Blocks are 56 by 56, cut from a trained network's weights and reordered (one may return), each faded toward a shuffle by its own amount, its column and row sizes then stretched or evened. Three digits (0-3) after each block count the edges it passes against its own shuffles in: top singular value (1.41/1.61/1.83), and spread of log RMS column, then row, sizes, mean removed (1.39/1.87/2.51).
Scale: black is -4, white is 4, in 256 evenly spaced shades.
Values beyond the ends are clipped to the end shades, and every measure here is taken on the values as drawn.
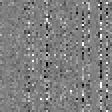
3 3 0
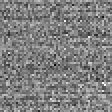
1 2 0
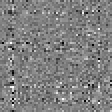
1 2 2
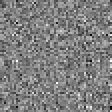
3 1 1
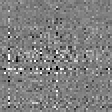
3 2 3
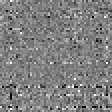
2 1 3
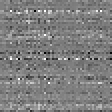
3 2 3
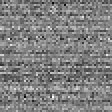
3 0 2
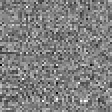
3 0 1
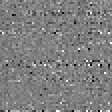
3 1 2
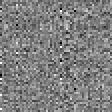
3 2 0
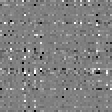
3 2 3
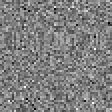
3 0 0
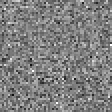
0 0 2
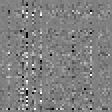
2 3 2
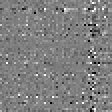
2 2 2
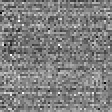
3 2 1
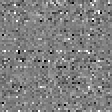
0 1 3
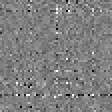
2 1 2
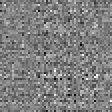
0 3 2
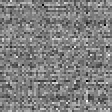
2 2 2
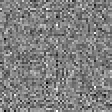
3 1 1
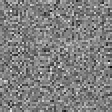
3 1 0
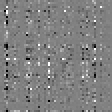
3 3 2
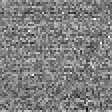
1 1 1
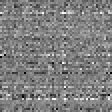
2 1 3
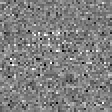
0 0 2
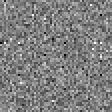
2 0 0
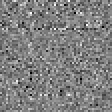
2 0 2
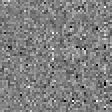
0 2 1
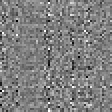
3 3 1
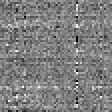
2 3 1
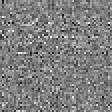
2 1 2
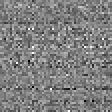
0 2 3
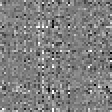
0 3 2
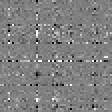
3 2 3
